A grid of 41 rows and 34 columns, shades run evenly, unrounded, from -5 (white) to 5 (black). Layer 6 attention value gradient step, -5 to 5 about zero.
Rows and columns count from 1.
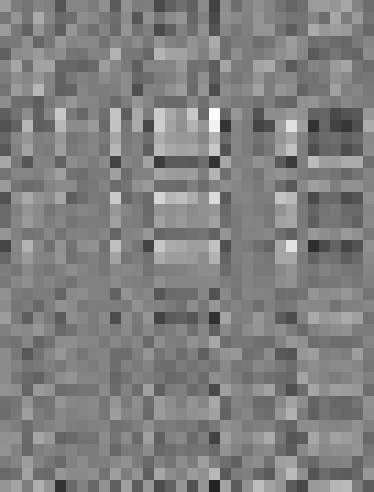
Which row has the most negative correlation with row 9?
8
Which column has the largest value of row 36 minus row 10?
20
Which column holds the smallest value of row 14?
29
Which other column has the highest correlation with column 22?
6
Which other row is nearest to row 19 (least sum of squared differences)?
18
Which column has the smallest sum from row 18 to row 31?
27
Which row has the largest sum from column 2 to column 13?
14
